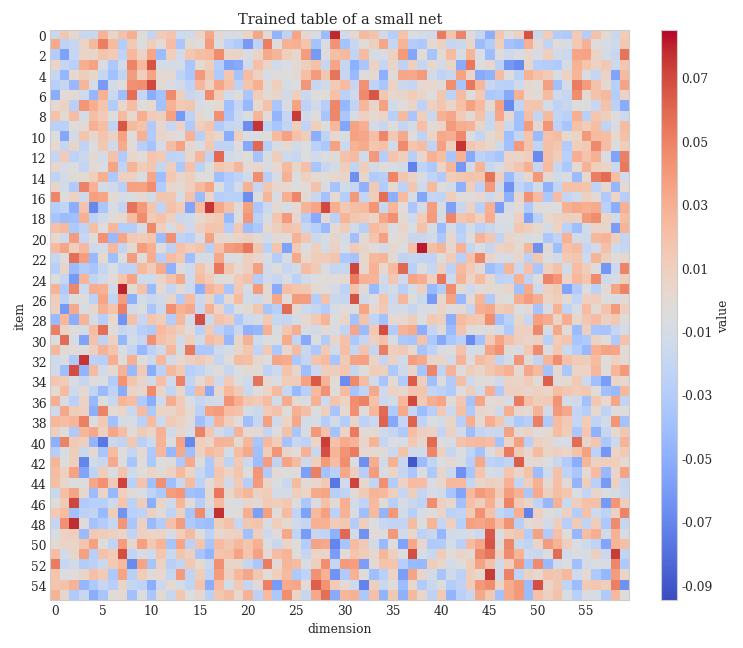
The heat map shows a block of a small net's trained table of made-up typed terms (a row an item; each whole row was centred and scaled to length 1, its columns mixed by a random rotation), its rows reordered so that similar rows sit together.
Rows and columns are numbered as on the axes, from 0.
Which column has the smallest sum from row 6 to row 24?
47
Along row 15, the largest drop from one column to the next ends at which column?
11
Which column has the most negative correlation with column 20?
5
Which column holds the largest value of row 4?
29
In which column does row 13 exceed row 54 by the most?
59
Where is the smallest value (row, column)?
42, 37
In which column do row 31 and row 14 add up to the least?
31
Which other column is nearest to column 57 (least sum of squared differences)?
12
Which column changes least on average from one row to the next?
19
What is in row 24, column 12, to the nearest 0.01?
0.02
